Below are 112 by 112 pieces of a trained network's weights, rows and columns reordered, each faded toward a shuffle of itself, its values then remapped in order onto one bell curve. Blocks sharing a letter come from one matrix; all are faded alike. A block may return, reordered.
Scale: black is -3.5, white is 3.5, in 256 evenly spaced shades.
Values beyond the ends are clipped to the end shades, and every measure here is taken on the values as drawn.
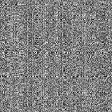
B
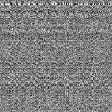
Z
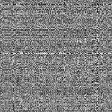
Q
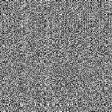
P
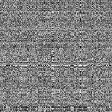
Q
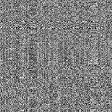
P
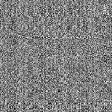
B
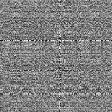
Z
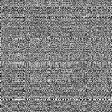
Z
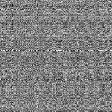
Q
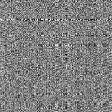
P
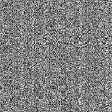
B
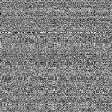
Q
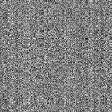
B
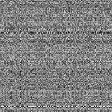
Z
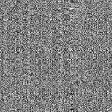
B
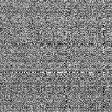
Q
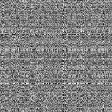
Q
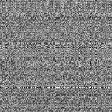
Q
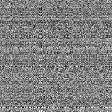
Q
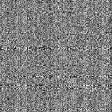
B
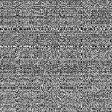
Q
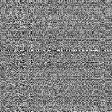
Q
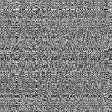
Z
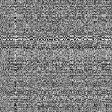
Z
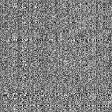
B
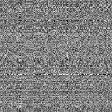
Q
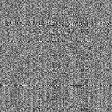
P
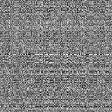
Z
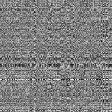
Z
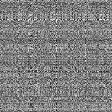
Q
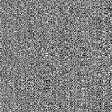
P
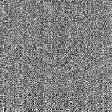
B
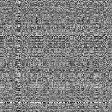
Z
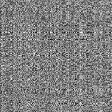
B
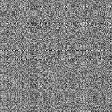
P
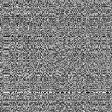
Z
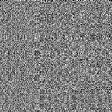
P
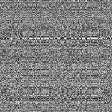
Z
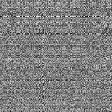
Z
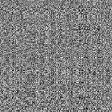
P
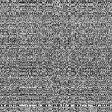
Z
